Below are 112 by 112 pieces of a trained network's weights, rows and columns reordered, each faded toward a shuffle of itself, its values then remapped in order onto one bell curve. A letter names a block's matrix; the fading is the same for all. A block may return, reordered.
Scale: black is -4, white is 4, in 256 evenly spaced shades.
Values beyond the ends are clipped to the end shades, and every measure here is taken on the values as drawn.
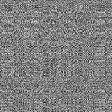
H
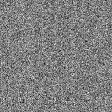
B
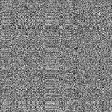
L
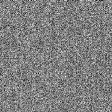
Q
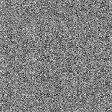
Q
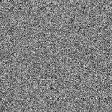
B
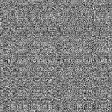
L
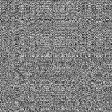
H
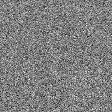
B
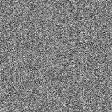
B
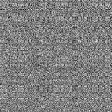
H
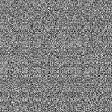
L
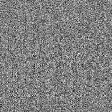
Q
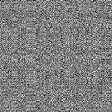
L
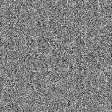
B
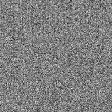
B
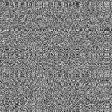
H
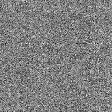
B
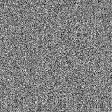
B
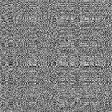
H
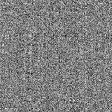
Q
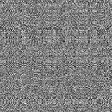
H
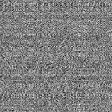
L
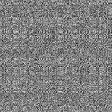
H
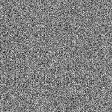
Q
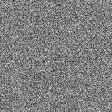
B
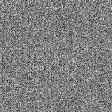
B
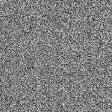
Q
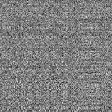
L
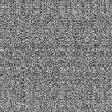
L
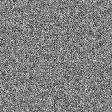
B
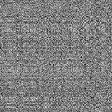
L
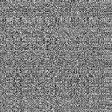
L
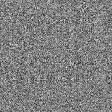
B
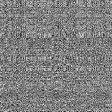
L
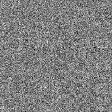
B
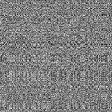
H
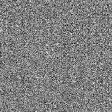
Q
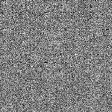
Q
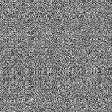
L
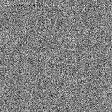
B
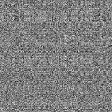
L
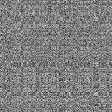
L
